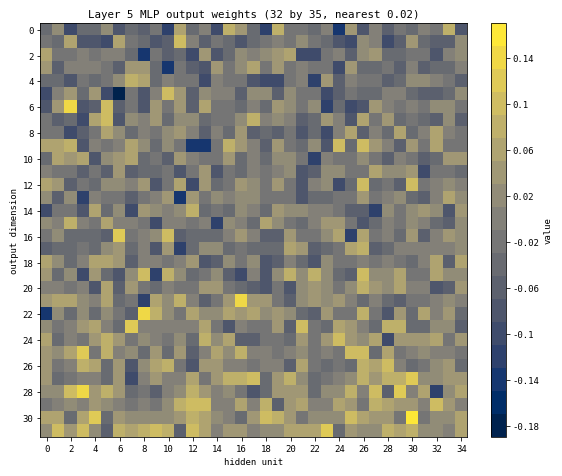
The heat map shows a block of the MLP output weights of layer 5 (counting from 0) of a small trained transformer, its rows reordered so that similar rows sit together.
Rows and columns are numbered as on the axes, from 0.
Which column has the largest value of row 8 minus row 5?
6
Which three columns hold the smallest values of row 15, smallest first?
14, 9, 26
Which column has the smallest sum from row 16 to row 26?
18
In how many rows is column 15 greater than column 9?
17
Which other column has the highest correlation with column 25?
3
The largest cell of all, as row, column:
30, 30
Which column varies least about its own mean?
31
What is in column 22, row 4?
-0.12
